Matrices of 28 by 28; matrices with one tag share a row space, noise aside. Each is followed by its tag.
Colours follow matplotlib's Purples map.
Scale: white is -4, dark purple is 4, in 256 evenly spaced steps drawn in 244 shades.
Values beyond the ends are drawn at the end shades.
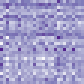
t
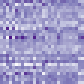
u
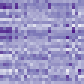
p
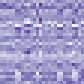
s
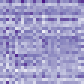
u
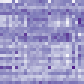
p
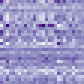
t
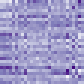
p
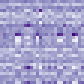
s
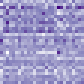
t
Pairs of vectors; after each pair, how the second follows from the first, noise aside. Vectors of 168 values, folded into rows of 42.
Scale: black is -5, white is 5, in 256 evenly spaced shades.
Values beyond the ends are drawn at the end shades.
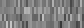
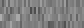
wrapped around, negated, shrunk.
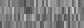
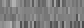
wrapped around, negated, partly zeroed.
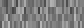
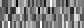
scaled up.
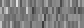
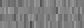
wrapped around, negated, shrunk.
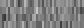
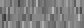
partly zeroed.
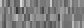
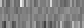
partly zeroed.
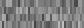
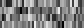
negated, scaled up.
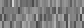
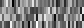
negated, scaled up.
